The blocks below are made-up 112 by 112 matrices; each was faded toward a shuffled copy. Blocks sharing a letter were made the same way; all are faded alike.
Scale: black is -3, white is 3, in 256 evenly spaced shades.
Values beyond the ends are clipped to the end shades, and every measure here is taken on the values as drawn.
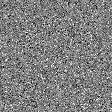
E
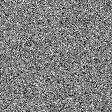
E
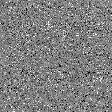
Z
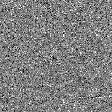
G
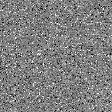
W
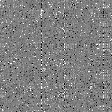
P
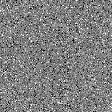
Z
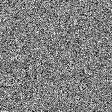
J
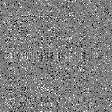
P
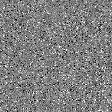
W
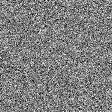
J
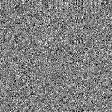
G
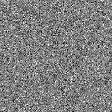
G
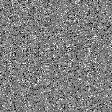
Z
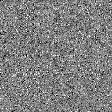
G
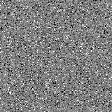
W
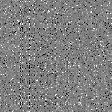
P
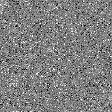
W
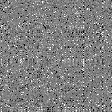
P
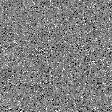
W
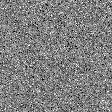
E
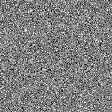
G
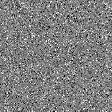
Z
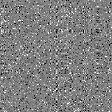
P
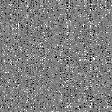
P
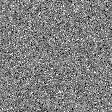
E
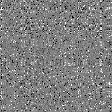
P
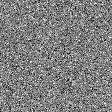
E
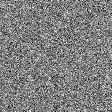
J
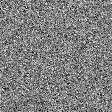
J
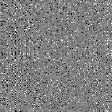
P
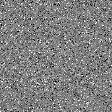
W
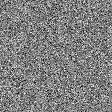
J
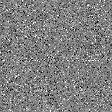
W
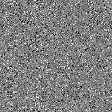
Z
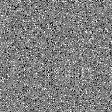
Z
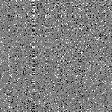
P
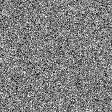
J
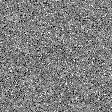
E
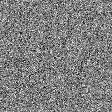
J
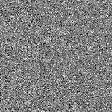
G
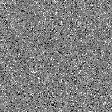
Z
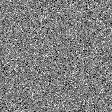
E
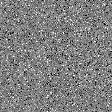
W
